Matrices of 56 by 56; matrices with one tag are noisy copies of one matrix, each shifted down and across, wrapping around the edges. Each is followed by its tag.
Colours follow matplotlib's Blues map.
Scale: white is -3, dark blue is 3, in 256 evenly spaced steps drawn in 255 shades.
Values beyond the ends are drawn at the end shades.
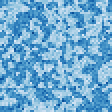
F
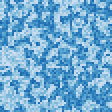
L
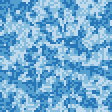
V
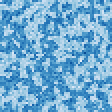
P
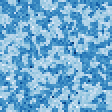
P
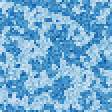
V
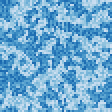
V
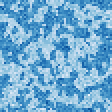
V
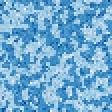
P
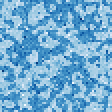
F
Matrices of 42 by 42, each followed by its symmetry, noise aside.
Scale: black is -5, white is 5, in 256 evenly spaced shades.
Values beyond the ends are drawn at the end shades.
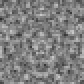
mirrored left to right.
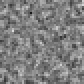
antisymmetric.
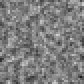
no symmetry.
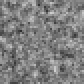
antisymmetric.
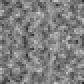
mirrored top to bottom.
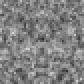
mirrored left to right.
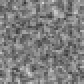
same after a half turn.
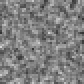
antisymmetric.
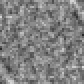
same after a half turn.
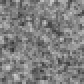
symmetric across the other diagonal.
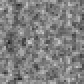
mirrored top to bottom.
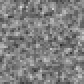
same after a half turn.
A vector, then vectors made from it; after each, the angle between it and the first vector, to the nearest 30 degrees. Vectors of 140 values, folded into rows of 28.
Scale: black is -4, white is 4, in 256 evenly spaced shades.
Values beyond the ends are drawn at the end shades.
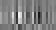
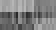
60 degrees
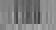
60 degrees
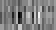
150 degrees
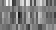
120 degrees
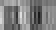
60 degrees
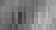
120 degrees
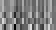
90 degrees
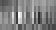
30 degrees
